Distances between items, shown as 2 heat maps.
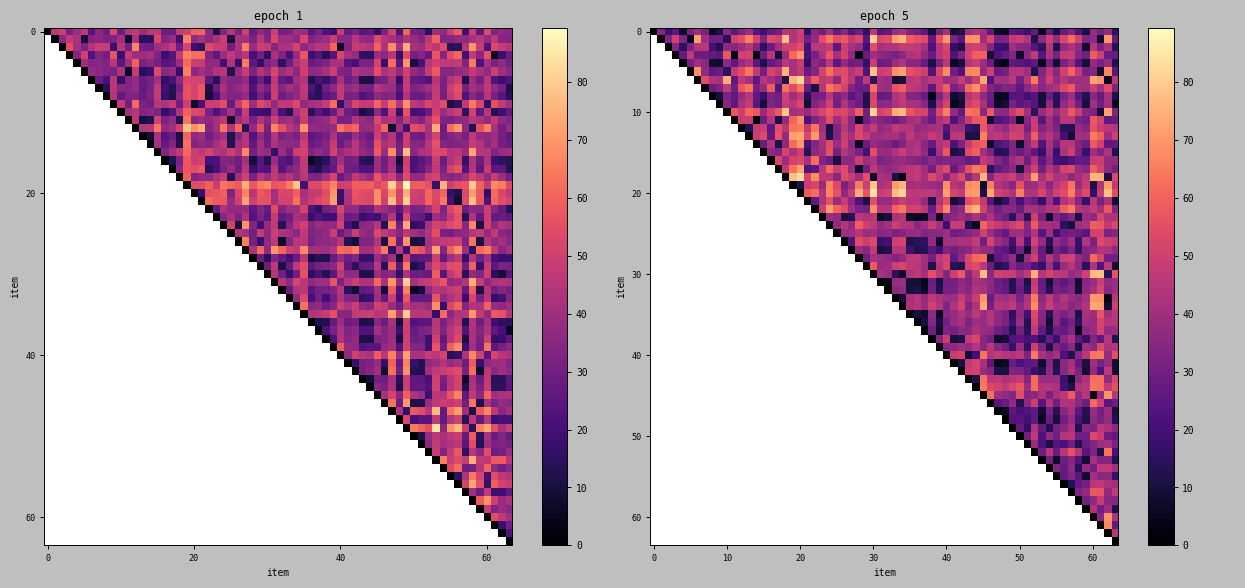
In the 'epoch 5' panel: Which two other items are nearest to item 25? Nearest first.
16, 55
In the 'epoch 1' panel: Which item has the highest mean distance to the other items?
19
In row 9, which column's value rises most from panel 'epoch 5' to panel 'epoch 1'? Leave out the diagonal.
47
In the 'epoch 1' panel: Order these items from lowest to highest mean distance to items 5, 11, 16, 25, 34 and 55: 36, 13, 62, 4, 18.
13, 18, 36, 62, 4
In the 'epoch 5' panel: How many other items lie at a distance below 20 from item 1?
4
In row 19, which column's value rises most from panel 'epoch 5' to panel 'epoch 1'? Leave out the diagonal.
49
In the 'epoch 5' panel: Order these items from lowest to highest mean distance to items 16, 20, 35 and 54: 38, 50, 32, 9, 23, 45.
23, 32, 45, 38, 9, 50
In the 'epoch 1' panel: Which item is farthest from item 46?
49
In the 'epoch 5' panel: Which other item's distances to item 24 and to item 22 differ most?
44
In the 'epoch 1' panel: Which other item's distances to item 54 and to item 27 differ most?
34
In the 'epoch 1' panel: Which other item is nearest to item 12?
47
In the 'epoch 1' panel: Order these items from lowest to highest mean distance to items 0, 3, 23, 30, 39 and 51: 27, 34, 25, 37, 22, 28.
28, 37, 22, 34, 25, 27
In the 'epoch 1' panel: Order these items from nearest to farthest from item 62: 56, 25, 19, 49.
25, 49, 56, 19
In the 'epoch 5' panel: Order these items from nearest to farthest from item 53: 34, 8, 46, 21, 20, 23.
8, 21, 46, 23, 34, 20
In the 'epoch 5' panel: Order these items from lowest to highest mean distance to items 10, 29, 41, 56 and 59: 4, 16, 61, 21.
4, 21, 61, 16
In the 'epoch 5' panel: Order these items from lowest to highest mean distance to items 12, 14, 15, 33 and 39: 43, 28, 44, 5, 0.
0, 28, 43, 44, 5
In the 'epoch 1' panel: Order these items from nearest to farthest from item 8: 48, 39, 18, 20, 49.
48, 39, 18, 49, 20
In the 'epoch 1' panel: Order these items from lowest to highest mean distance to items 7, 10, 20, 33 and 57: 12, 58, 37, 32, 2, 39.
37, 32, 39, 2, 12, 58
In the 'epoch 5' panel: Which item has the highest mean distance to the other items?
20
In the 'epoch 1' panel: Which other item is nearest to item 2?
40
